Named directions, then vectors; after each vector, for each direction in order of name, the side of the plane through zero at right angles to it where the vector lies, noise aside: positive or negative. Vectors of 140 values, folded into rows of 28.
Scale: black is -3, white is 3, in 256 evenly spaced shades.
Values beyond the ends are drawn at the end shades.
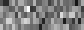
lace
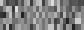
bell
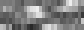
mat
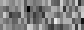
negative, negative, negative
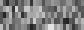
positive, positive, positive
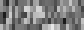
positive, positive, positive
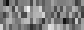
positive, positive, positive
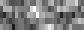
positive, negative, positive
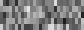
positive, positive, positive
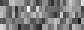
negative, positive, positive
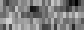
positive, positive, negative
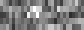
positive, negative, positive
